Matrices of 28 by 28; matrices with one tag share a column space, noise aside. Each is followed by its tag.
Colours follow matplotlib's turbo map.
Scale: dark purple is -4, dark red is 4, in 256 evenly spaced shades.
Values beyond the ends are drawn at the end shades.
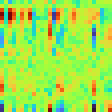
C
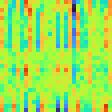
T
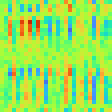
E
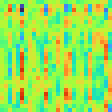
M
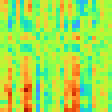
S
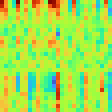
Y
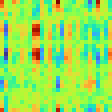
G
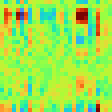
C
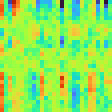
Y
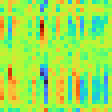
E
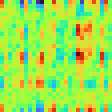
G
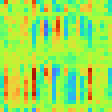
E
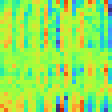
T
